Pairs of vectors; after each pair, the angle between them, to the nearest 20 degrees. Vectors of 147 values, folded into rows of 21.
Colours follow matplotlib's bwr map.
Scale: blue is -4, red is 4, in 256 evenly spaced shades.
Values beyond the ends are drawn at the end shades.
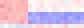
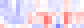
140 degrees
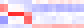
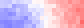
100 degrees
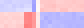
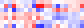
60 degrees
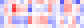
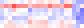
60 degrees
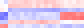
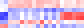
20 degrees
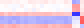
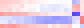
20 degrees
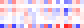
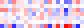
20 degrees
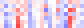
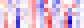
140 degrees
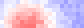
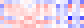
60 degrees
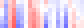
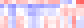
120 degrees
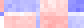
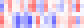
120 degrees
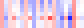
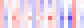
20 degrees
